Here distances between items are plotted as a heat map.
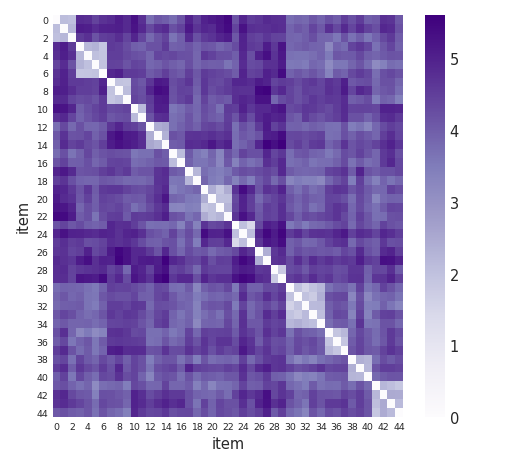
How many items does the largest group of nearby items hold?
5
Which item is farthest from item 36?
24
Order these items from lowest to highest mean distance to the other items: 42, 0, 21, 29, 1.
21, 42, 0, 1, 29
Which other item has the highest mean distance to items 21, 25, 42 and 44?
27
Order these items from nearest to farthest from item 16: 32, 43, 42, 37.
32, 37, 42, 43
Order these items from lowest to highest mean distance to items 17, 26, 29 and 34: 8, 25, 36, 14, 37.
36, 37, 25, 8, 14
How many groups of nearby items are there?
15
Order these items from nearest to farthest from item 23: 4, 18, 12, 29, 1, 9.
18, 12, 4, 1, 9, 29
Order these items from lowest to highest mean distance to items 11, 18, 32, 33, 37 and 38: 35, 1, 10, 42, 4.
35, 4, 10, 42, 1
